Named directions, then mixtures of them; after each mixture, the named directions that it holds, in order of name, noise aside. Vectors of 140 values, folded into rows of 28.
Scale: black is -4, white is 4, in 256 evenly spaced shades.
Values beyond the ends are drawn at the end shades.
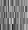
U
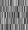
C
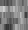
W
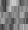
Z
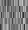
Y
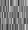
C, U.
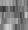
W.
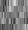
C, U, Z.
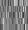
C, Y.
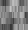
W, Z.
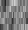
Y, Z.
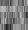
C, W.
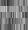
W, Y.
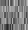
C, U, W.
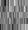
U, Y, Z.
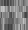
W, Y.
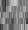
Y, Z.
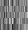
U.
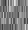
C, U, Z.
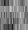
U, W, Z.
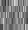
C, Y, Z.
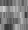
W.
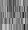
U, Y, Z.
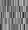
Y.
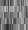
C, U, W.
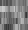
W.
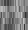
W, Y.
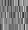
C, Y.
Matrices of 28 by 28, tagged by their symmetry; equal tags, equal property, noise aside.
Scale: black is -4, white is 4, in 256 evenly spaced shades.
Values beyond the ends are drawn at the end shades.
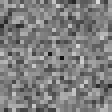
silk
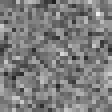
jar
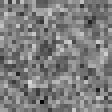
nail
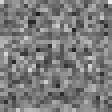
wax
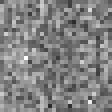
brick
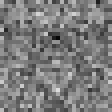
wax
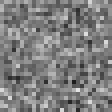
jar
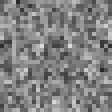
wax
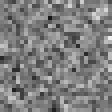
nail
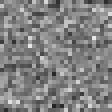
silk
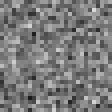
brick
